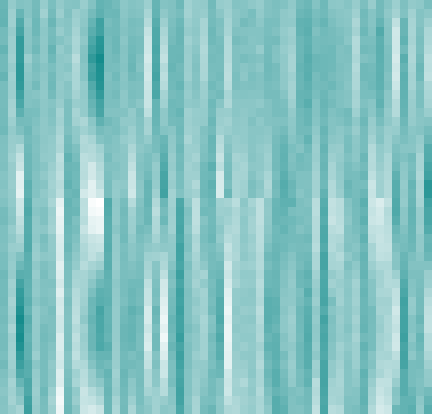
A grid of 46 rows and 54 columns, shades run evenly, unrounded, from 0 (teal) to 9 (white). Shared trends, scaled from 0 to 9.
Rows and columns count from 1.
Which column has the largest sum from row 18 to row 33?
8
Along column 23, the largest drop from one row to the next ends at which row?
23
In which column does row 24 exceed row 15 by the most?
13
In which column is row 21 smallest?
54
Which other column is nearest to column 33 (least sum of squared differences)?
43
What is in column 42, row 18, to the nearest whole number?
5
